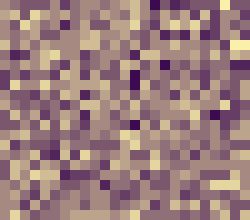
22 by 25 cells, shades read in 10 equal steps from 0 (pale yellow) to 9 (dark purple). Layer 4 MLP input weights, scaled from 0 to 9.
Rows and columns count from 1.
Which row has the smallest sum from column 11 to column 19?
14
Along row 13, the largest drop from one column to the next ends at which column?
15
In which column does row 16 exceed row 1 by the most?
23
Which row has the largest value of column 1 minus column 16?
17
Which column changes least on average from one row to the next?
8
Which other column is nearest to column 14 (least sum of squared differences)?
1
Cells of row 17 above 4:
7
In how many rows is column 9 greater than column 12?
8
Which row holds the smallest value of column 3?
3
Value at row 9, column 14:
9
